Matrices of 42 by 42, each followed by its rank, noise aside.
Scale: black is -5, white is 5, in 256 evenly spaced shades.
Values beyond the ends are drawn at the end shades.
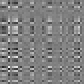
one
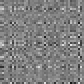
two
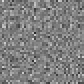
five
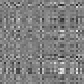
two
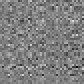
four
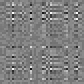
one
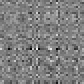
three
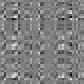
two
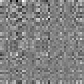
two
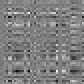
two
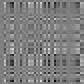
one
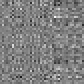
four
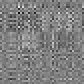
three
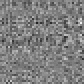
five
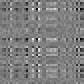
one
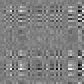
one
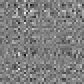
four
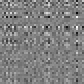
two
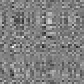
three
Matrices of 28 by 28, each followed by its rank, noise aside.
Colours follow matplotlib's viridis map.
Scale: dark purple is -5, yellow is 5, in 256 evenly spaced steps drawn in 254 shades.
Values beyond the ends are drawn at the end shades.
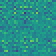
three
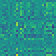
four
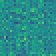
four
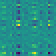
one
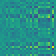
one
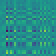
one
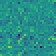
five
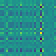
one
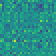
four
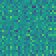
four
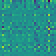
three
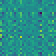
three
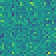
five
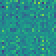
four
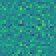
five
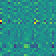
three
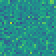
five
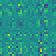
four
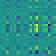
one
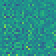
four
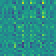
three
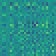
three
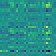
two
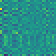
two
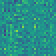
four
